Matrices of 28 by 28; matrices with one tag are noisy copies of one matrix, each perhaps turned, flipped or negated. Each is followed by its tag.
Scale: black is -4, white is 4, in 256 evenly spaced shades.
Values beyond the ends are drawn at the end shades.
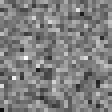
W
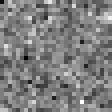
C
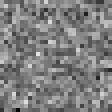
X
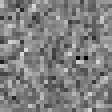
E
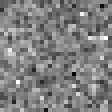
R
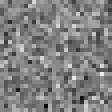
W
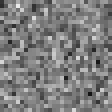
E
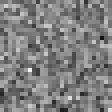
C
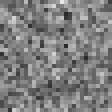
C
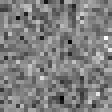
R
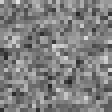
X
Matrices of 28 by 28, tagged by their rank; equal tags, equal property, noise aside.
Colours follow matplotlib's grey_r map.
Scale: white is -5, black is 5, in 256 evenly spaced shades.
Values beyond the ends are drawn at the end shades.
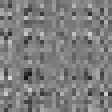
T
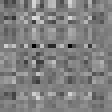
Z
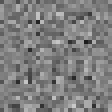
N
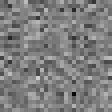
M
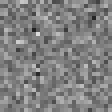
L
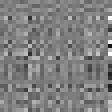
Z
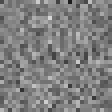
L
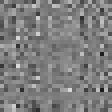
N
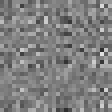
N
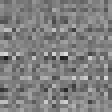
T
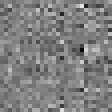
N
